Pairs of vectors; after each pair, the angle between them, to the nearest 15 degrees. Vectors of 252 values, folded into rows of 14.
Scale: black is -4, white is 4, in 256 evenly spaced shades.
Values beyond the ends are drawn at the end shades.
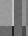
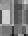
45 degrees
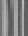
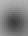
90 degrees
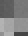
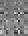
75 degrees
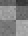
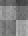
15 degrees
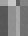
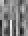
75 degrees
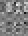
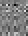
75 degrees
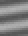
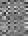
75 degrees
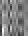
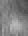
75 degrees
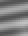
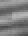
150 degrees
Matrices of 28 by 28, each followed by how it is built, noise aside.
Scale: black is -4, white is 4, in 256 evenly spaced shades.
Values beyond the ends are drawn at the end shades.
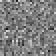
low rank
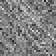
Toeplitz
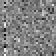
uneven columns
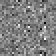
uneven columns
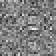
low rank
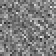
Toeplitz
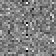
uneven columns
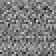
repeating columns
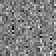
uneven columns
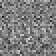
repeating columns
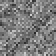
Hankel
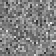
noise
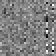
uneven columns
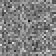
repeating rows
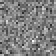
noise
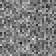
repeating rows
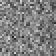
repeating rows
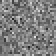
noise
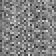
repeating rows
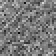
Hankel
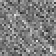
Toeplitz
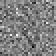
repeating rows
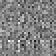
low rank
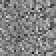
repeating rows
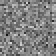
noise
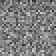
repeating columns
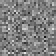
low rank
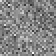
Toeplitz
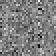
uneven columns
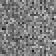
repeating rows
